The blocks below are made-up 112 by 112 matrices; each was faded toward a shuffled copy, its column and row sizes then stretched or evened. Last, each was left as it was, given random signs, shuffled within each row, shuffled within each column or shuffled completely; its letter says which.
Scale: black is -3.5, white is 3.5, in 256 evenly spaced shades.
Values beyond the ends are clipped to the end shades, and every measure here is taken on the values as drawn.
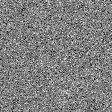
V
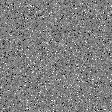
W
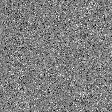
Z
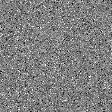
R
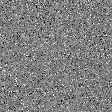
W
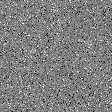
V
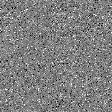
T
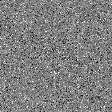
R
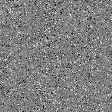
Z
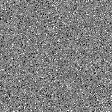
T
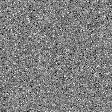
W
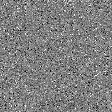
T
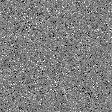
R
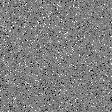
R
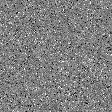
V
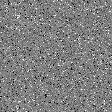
Z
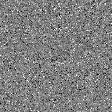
T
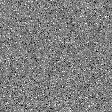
W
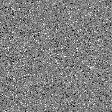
R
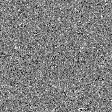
R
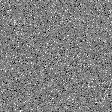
V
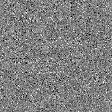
T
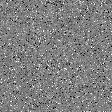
W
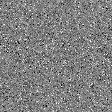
R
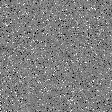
V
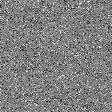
R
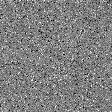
W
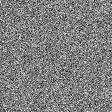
V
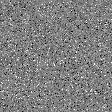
W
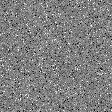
V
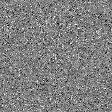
R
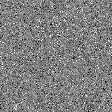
T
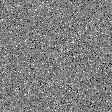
V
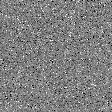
W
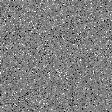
T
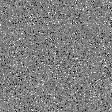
R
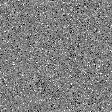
Z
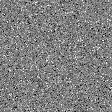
V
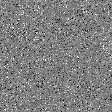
R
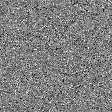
V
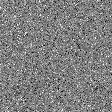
V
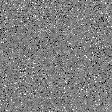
T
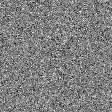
V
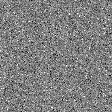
Z
